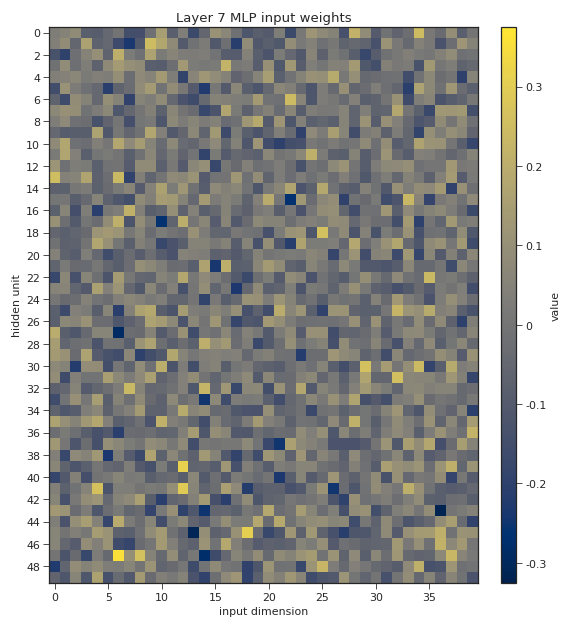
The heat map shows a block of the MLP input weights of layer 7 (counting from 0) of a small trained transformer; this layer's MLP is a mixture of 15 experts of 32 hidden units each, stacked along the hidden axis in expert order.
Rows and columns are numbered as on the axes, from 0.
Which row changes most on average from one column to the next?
30
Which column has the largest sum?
37
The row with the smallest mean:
40
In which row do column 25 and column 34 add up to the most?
48
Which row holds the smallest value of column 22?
15
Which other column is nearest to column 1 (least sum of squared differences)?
11
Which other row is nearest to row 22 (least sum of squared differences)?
34
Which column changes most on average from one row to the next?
14
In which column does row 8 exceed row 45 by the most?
13
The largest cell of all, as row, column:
47, 6
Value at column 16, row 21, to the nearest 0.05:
0.2
